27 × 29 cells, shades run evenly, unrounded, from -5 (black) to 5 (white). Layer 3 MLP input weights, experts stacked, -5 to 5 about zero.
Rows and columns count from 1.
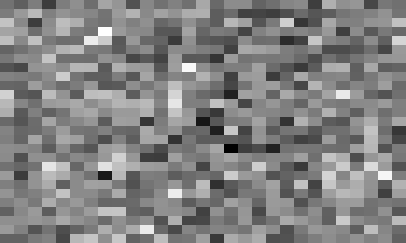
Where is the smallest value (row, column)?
17, 17
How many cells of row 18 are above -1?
25
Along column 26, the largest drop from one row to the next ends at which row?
18
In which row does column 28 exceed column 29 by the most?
20
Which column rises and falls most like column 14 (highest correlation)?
10
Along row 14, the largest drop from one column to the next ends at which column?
15
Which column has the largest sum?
9
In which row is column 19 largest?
19
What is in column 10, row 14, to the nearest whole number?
1
